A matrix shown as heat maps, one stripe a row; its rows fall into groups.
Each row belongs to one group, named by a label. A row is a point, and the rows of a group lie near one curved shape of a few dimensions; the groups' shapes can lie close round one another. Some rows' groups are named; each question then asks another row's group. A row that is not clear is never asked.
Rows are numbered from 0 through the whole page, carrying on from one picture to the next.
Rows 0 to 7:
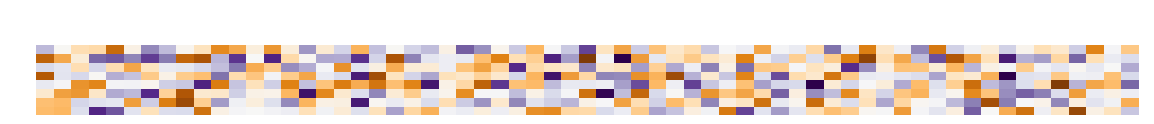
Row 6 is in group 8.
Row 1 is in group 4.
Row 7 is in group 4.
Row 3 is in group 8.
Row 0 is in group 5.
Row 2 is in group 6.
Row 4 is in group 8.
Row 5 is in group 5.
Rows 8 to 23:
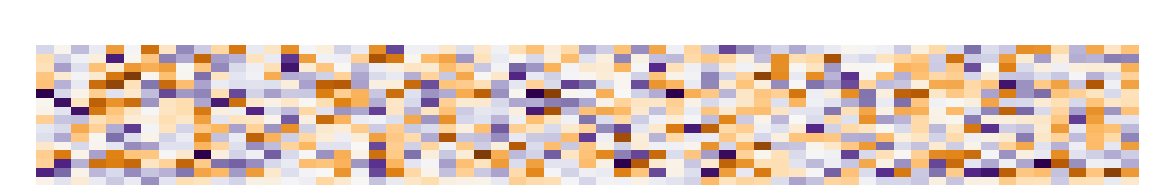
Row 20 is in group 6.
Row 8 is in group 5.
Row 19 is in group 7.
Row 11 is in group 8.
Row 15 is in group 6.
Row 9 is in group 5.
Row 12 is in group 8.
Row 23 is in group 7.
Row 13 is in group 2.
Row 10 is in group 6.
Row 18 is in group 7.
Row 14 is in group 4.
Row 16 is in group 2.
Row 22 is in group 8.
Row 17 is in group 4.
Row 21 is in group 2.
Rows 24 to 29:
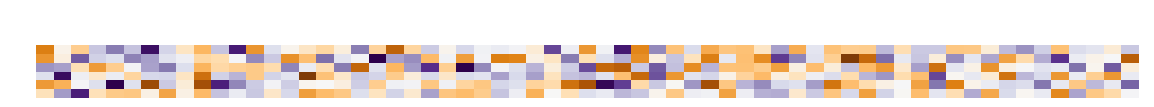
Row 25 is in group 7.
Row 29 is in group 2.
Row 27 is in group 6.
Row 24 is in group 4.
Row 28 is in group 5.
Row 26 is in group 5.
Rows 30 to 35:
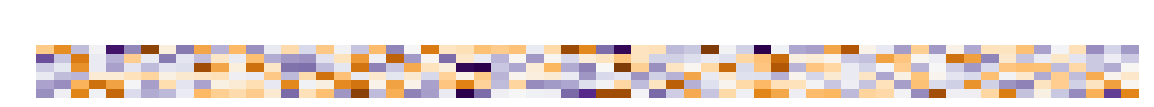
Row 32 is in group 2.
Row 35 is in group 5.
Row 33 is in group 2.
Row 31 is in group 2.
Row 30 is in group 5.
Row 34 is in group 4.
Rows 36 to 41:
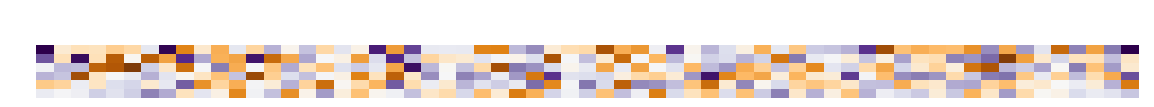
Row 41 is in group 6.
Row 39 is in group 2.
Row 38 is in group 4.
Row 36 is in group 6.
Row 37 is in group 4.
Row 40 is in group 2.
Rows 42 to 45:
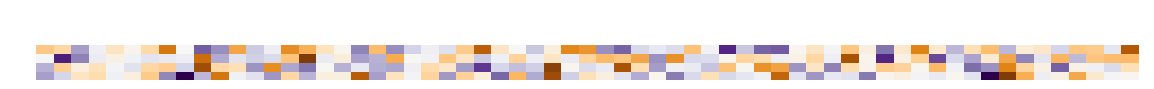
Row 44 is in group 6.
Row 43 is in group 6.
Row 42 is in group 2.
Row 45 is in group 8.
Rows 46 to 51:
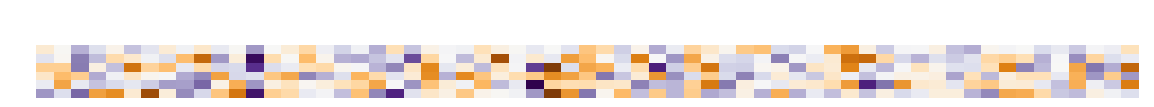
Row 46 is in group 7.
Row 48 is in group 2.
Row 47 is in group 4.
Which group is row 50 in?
2
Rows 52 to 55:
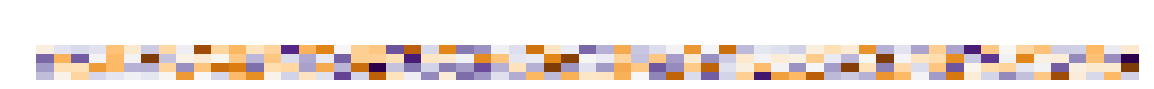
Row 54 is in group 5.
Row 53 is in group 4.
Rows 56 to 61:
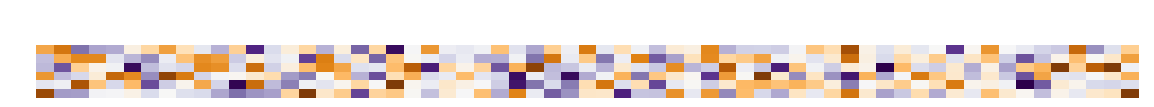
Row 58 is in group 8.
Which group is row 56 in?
2
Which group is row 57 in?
5
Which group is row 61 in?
6
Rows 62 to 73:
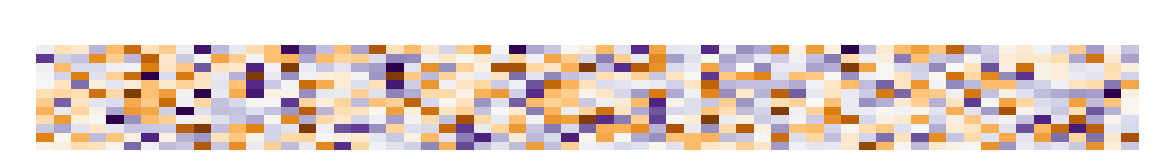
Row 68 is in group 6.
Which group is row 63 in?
4
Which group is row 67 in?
8
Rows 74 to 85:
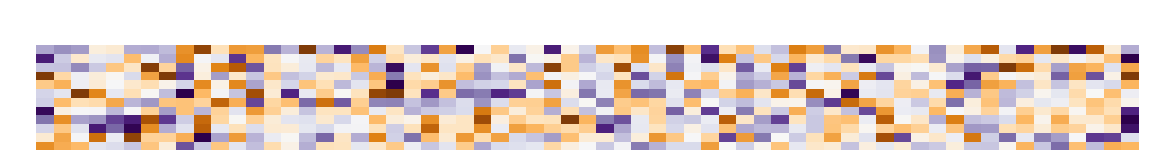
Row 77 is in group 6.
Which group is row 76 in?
4
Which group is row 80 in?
5
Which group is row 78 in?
2
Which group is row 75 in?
6
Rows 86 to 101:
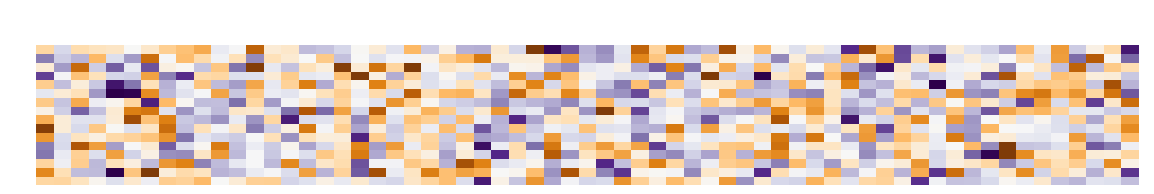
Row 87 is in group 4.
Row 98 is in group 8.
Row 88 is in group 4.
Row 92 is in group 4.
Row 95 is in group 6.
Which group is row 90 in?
8
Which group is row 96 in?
6
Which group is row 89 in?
8
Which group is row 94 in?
6
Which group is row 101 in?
2
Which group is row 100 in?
5
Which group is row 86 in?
2
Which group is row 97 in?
2
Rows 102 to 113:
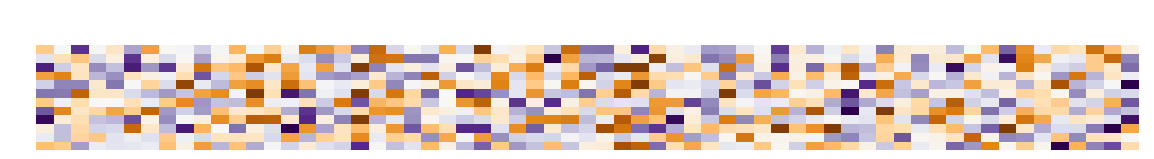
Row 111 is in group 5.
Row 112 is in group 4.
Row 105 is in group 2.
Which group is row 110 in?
6
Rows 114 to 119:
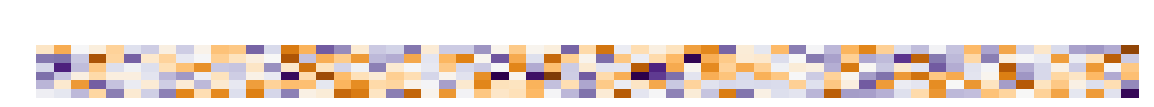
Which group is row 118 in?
6
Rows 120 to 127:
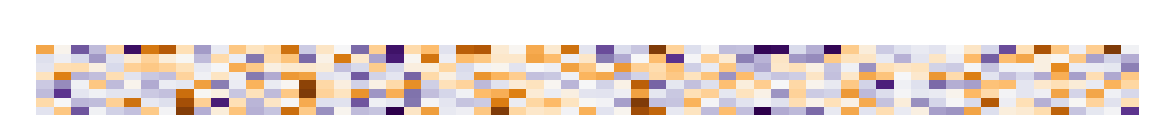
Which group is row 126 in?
4
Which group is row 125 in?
6
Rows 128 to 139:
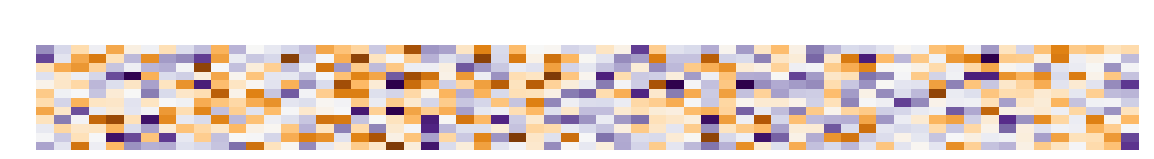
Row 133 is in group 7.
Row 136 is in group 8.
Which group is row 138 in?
8
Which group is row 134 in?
2
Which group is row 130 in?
5
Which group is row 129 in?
8
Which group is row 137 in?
5
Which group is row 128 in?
8
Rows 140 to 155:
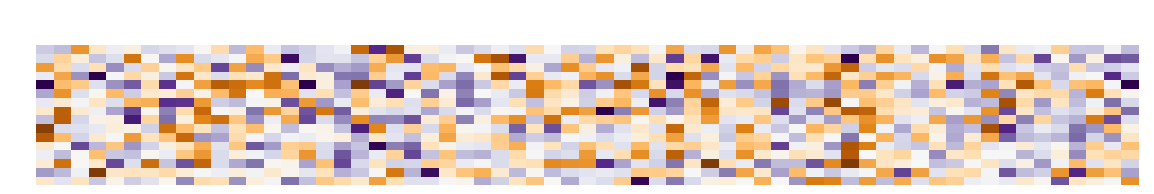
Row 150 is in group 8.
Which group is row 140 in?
2
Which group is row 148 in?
6
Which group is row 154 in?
4
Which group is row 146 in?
5
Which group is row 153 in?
5
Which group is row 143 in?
4
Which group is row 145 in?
5
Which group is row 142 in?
8
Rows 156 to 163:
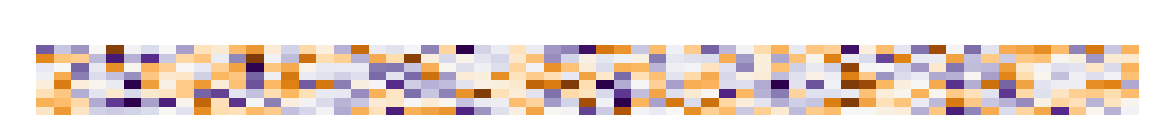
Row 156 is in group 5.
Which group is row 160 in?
5
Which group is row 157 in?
4
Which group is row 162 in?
4
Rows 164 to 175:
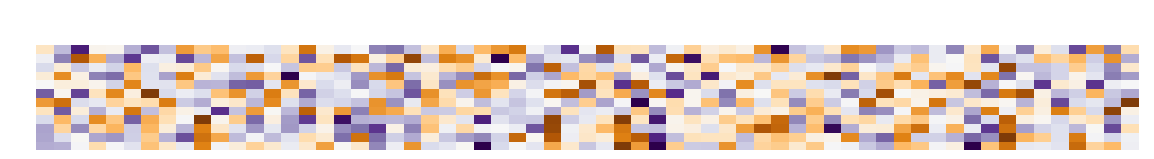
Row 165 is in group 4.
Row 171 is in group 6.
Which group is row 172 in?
6
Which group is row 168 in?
2
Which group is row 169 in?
4
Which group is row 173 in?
6
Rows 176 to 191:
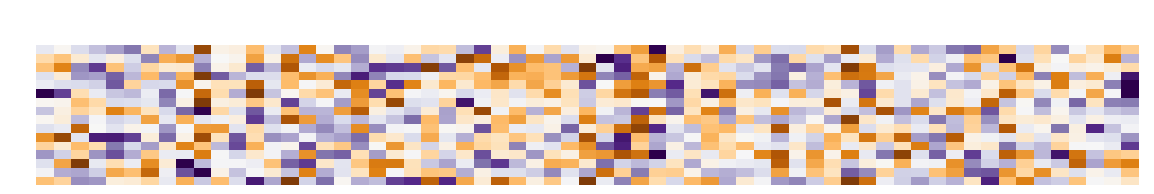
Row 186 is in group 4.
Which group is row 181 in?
6
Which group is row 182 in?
5
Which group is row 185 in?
2
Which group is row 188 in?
8
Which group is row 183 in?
8
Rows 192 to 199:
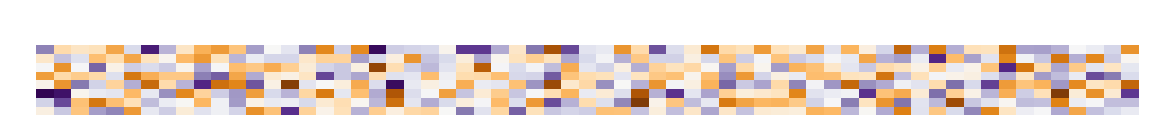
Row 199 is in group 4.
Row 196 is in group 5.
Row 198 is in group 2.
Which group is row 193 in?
2
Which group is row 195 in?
8
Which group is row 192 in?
5
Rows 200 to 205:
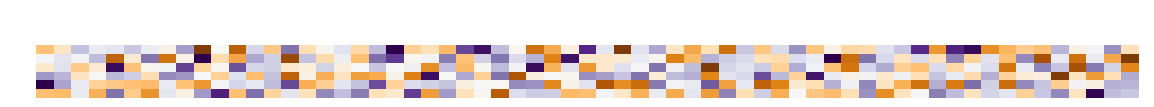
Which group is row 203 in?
8
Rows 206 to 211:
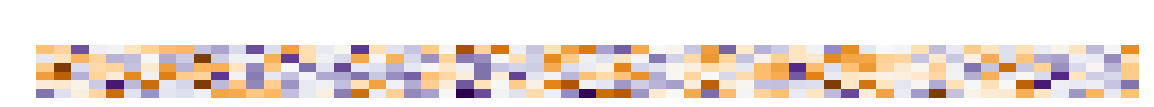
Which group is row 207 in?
5
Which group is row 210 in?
5
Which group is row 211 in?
5
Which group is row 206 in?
2
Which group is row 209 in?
8
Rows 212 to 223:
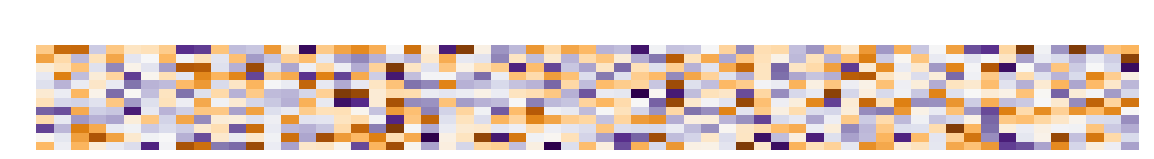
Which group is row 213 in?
6
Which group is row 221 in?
2
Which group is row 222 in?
8
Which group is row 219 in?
8
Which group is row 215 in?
5
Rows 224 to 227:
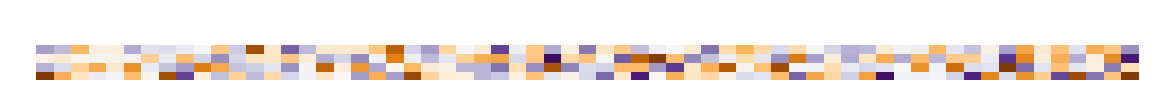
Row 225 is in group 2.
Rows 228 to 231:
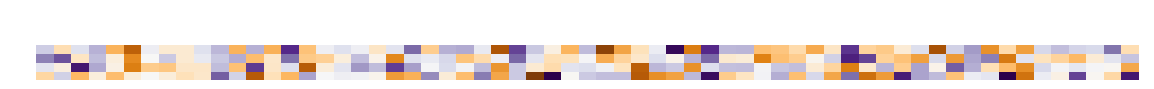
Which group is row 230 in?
4
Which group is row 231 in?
2
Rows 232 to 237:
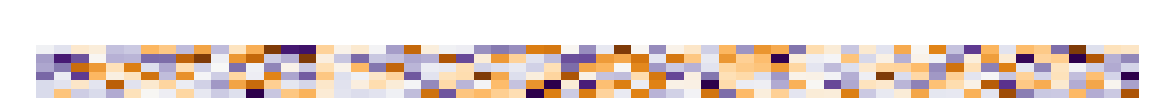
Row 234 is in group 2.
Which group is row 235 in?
4
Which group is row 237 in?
2
